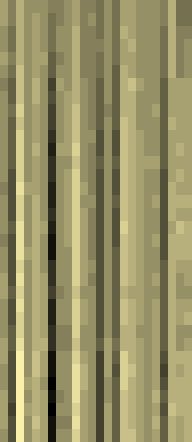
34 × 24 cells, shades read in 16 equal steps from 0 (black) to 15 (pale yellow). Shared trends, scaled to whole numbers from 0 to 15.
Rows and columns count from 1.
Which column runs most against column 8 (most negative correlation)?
1
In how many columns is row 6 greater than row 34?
4
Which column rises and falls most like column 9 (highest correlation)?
8
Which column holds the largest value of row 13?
3
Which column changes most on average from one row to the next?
7
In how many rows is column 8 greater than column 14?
3
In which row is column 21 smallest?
29
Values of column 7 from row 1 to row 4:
8 7 7 7
